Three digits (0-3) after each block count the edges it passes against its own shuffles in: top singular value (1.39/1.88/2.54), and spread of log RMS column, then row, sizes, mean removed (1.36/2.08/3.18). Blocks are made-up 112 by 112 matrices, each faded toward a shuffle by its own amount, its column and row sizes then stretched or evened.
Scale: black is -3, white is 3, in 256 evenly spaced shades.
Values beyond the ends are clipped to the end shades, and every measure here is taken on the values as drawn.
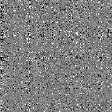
2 2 2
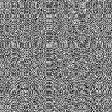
3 1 0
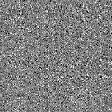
2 1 1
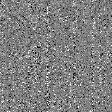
1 2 1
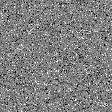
0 0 1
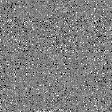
0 2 2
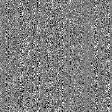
0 3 0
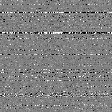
3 0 3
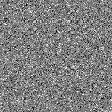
2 0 0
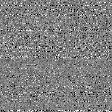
1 1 3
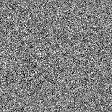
0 0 1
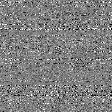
0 1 3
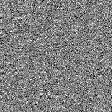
2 0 0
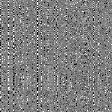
3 3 0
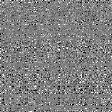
2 2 3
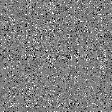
1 2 2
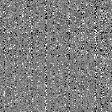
2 3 1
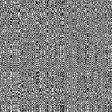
3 3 1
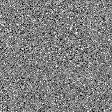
1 0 1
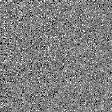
1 2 1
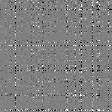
2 3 3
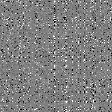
2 3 2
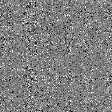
0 2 1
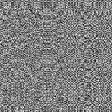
3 1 1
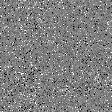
0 1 1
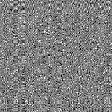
3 1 0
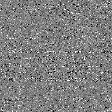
1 1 2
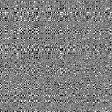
3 2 3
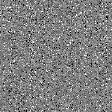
1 2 0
